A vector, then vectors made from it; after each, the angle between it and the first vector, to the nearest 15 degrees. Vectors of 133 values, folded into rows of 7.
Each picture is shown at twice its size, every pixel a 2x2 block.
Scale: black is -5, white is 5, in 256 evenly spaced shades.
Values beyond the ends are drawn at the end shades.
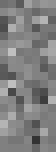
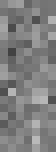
150 degrees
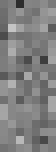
60 degrees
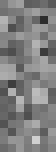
150 degrees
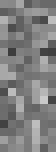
150 degrees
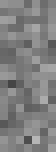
135 degrees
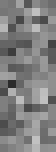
150 degrees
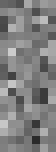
15 degrees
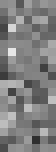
30 degrees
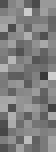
90 degrees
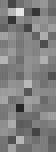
75 degrees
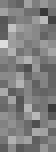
60 degrees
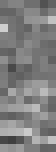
105 degrees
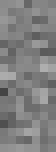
135 degrees
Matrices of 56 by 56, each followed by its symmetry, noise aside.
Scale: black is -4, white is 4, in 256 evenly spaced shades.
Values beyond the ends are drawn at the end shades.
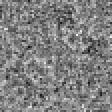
symmetric across the other diagonal.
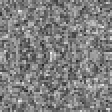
mirrored top to bottom.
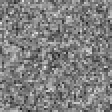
symmetric.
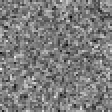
symmetric across the other diagonal.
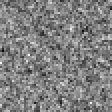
antisymmetric.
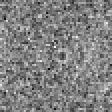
mirrored top to bottom.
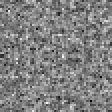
mirrored top to bottom.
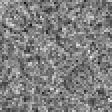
symmetric.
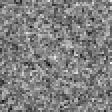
symmetric across the other diagonal.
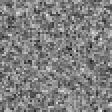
antisymmetric.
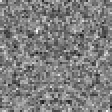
mirrored left to right.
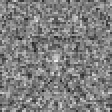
mirrored left to right.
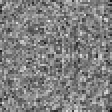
mirrored top to bottom.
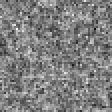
antisymmetric.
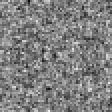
mirrored top to bottom.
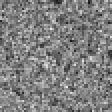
symmetric across the other diagonal.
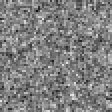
no symmetry.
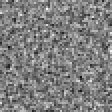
antisymmetric.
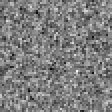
no symmetry.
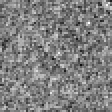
symmetric across the other diagonal.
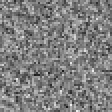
antisymmetric.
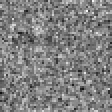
antisymmetric.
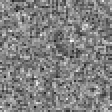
symmetric across the other diagonal.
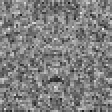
mirrored left to right.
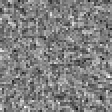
antisymmetric.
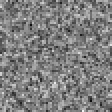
no symmetry.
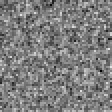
no symmetry.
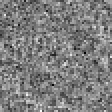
symmetric.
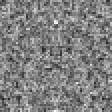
mirrored left to right.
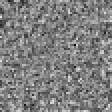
symmetric.
